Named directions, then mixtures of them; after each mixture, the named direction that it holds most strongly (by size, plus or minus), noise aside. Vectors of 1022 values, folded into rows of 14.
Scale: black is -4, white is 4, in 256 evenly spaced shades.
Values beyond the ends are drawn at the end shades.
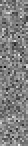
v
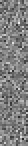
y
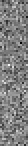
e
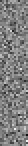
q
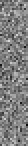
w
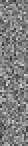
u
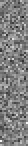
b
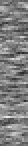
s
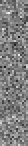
v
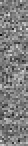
b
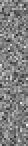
w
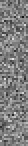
b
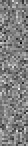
e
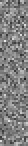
b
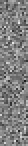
y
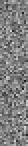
q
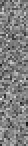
w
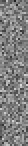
u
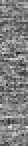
s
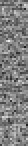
w
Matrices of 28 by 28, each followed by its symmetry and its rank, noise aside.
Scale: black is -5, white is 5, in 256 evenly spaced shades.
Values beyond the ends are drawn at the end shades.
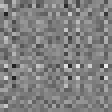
no symmetry, rank two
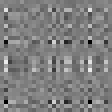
no symmetry, rank one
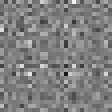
no symmetry, rank three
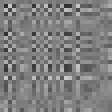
symmetric, rank one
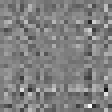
antisymmetric, rank two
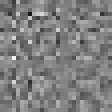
no symmetry, rank three
